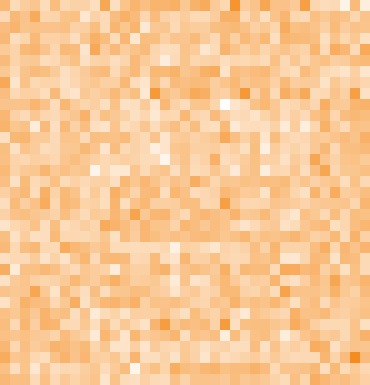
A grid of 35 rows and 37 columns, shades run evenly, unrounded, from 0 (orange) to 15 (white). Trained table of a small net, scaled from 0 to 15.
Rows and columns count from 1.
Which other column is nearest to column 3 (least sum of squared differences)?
26
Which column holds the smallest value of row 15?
32
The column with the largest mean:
2
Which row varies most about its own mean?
1
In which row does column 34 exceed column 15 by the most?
21
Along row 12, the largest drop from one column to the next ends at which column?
5
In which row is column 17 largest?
15
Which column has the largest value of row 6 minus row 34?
18
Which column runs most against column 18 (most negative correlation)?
35
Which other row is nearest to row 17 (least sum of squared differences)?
22
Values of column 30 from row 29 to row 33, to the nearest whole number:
5 4 10 9 10
